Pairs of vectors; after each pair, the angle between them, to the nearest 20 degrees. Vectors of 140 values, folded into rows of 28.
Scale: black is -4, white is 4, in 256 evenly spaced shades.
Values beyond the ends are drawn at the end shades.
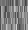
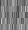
80 degrees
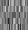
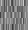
100 degrees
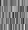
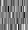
60 degrees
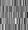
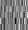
160 degrees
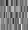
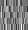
60 degrees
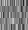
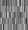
120 degrees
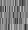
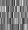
140 degrees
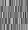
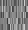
100 degrees
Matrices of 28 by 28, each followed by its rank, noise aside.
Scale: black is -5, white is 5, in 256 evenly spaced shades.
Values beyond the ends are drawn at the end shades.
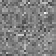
six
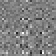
three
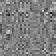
four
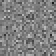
six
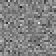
seven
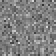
seven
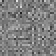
four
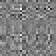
three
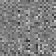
four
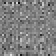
four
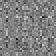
four
